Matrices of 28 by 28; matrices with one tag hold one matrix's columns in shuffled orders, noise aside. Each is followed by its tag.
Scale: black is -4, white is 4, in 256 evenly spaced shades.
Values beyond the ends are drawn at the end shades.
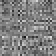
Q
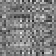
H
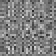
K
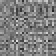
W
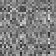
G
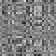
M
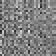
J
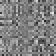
M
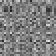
W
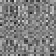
M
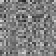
H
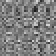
W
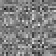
G
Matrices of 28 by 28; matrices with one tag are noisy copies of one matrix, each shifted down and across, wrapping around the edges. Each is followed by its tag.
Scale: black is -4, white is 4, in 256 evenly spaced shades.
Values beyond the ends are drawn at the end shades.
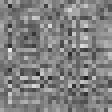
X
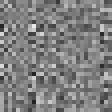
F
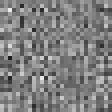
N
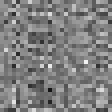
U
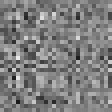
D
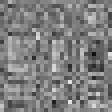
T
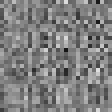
N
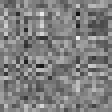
X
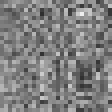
T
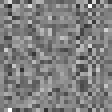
F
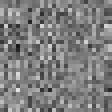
N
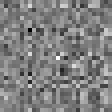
D
